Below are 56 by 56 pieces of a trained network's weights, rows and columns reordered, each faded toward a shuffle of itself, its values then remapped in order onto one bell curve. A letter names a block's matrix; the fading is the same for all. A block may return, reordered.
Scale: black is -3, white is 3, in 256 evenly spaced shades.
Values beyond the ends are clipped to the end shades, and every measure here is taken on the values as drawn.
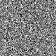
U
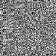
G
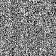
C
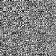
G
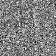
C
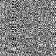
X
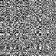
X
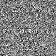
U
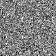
U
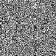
U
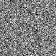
U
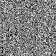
C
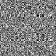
X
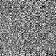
X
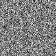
C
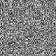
G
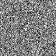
U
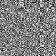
G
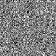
G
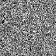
U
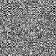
G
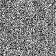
C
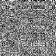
G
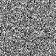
U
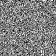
C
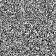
U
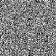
G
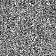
C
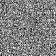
U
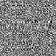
G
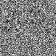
U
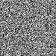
U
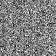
C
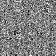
C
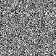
U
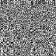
G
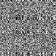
X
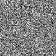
U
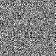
G
